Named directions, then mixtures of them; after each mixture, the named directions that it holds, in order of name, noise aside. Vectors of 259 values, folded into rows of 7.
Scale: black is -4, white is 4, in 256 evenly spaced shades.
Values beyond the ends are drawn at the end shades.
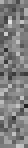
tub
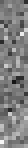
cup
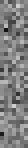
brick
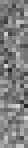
brick, cup, tub.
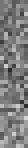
brick, cup, tub.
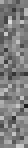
tub.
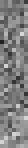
cup, tub.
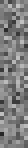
brick.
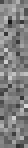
tub.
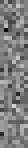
brick.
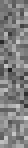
brick, cup, tub.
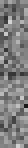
tub.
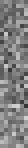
brick, cup, tub.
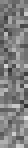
brick, cup, tub.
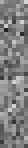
brick, cup, tub.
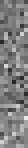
brick, cup, tub.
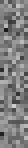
brick.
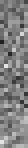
cup, tub.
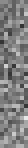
brick, cup, tub.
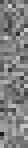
brick, cup.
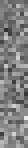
brick, cup, tub.
